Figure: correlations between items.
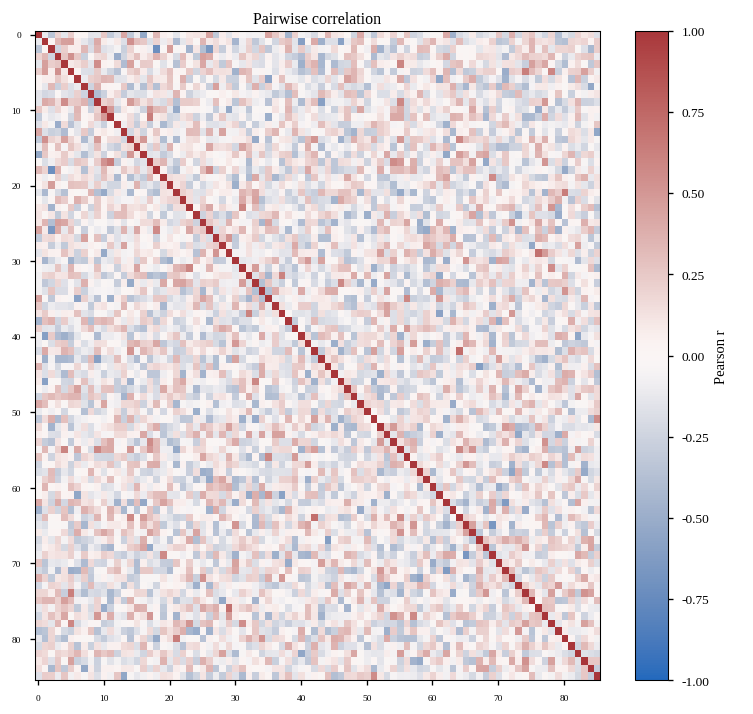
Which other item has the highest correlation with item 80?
21
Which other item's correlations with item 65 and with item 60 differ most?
30
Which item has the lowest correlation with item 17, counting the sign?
68
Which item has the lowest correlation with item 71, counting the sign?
62
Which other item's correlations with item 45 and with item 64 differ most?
55
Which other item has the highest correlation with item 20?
2
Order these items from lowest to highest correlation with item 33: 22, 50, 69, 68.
50, 68, 69, 22
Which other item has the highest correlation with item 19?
69
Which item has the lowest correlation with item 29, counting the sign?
10
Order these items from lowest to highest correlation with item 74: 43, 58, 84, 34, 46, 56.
58, 46, 43, 56, 34, 84
